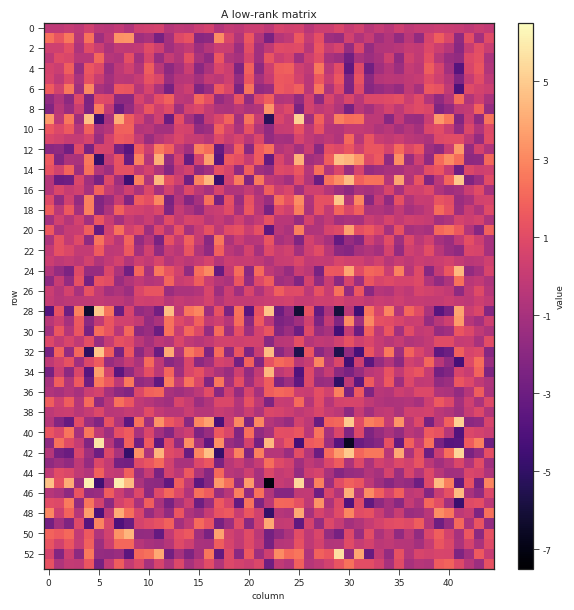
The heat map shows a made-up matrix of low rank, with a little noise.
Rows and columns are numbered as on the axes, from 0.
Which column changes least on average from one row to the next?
26
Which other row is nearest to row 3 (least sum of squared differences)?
22
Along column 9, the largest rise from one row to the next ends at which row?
42
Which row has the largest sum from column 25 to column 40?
13
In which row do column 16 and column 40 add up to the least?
41
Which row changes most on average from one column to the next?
28
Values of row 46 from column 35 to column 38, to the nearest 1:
2 0 0 -2
